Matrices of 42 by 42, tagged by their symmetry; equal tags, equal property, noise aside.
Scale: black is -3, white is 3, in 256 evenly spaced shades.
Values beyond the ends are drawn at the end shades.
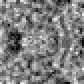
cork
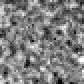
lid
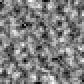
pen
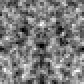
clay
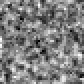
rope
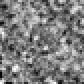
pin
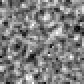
lid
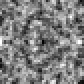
cork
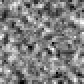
lid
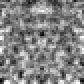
clay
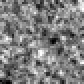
lid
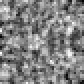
cork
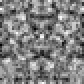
clay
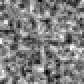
lid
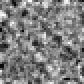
lid
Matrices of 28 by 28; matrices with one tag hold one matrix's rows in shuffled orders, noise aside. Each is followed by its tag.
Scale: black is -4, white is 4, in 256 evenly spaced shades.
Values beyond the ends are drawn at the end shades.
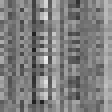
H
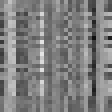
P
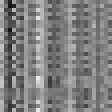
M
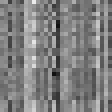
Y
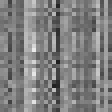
Y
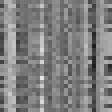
P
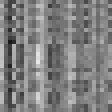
M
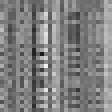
H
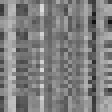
P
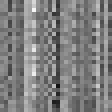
Y
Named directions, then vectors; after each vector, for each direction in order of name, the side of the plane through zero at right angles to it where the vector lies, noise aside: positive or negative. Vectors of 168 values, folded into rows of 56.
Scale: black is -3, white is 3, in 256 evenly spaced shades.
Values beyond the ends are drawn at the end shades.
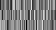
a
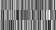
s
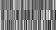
positive, positive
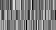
positive, positive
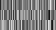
positive, negative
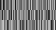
positive, negative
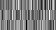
positive, positive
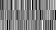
positive, positive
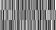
negative, positive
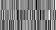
negative, positive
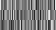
negative, positive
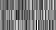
positive, positive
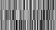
negative, negative
